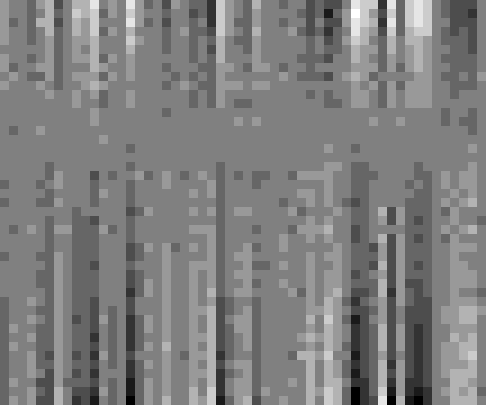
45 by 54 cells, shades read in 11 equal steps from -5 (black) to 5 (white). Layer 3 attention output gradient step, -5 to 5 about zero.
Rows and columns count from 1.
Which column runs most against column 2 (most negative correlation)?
5
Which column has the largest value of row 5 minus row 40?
40
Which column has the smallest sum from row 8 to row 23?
43
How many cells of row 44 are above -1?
34
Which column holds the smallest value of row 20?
11
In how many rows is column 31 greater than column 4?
7
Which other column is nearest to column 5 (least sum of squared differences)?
1
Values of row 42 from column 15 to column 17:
-3 -1 0
